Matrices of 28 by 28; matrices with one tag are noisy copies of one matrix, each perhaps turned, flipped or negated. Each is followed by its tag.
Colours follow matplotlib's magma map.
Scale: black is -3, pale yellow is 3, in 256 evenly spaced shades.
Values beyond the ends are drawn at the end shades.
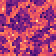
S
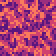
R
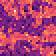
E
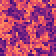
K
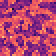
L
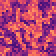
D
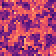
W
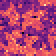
K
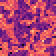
D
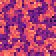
R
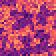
K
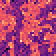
E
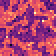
D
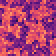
K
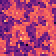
K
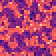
R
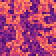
E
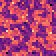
R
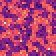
R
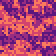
E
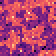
K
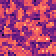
L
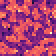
L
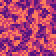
R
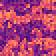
E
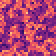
R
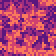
K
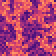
E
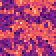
E
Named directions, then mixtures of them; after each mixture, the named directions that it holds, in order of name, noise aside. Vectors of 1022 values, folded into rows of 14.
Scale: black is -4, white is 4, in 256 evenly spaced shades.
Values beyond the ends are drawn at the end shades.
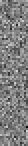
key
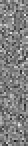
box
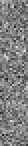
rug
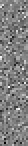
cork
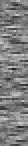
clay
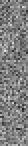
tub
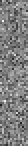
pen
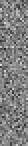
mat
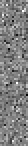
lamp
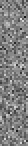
box, cork, mat.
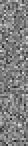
box.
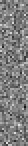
box.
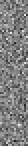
box.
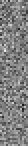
tub.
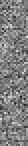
box, clay, tub.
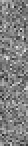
rug.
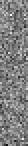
box, pen, rug.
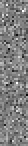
lamp.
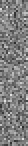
box, mat, pen.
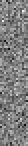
lamp, mat, pen.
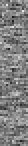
clay, lamp.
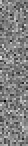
box, cork, pen.
